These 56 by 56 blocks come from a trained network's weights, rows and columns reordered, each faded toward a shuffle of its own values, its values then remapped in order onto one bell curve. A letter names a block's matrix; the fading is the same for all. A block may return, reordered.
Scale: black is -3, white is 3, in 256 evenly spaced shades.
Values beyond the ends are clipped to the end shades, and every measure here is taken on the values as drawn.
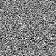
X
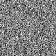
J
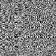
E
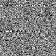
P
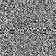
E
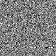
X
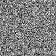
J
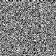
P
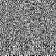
E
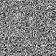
X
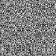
E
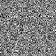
X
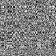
E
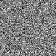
X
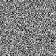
X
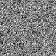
X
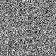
J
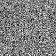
J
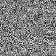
X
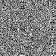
P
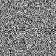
P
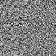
P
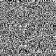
E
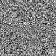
X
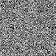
P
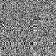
E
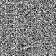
J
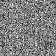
J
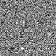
X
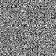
P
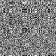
E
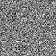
X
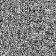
P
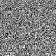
X
